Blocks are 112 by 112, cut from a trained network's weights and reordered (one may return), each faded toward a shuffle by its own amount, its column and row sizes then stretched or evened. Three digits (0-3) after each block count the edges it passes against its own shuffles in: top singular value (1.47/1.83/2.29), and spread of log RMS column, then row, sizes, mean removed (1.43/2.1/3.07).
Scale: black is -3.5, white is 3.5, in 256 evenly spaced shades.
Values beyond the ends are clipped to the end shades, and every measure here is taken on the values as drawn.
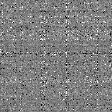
1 2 2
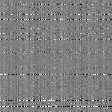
3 0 3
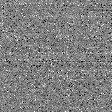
0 0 1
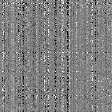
3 3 2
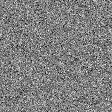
0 0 0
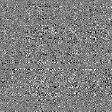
0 2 3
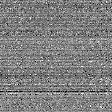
3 1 2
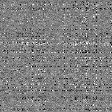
1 2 3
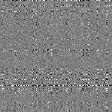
3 2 3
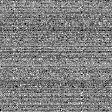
3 1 1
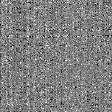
1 1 2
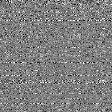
1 1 3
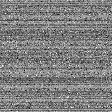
3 0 0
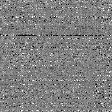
1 1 3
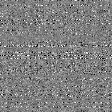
0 0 3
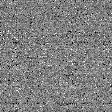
0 1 1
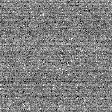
2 1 0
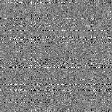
2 2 3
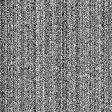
3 2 1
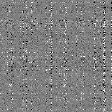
1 3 2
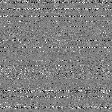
0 0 3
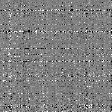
1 2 3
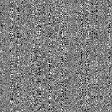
2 3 1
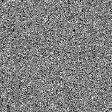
0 2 0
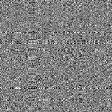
3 1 2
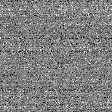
1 0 2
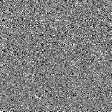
1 1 2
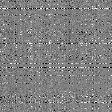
2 1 3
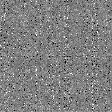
0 2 0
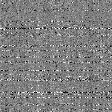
1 0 3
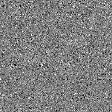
0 1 2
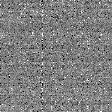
1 2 0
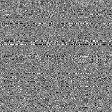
3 0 3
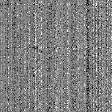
3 3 1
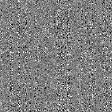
0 3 2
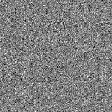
1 1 0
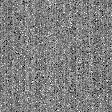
1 0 0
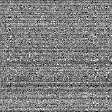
3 2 1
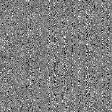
0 3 0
